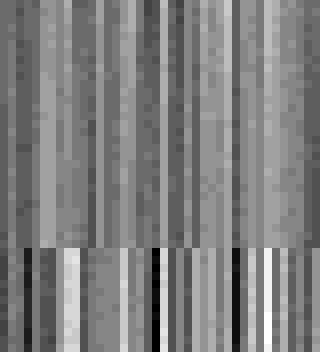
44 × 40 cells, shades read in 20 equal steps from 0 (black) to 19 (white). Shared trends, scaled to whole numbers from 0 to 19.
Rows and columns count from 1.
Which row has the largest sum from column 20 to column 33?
1
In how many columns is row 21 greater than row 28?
5
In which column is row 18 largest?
29
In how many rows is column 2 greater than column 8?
4
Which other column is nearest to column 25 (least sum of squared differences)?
40
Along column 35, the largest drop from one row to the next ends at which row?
32
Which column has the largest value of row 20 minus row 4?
19
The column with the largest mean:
34
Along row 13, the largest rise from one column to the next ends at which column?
21
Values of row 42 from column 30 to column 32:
1 8 15
